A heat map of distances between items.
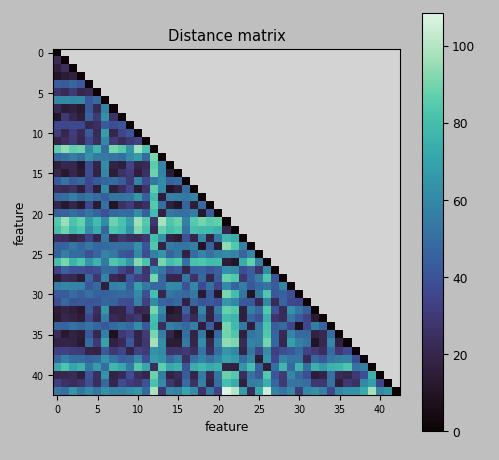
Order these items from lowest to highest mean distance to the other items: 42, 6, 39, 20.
20, 6, 42, 39
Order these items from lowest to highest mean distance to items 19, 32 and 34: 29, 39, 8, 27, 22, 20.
8, 20, 27, 29, 39, 22
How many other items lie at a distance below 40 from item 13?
6
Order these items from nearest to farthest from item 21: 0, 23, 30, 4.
4, 23, 0, 30
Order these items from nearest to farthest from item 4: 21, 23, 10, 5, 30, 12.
5, 23, 10, 30, 12, 21
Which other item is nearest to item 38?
25
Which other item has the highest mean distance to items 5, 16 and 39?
42
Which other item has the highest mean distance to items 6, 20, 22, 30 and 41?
21
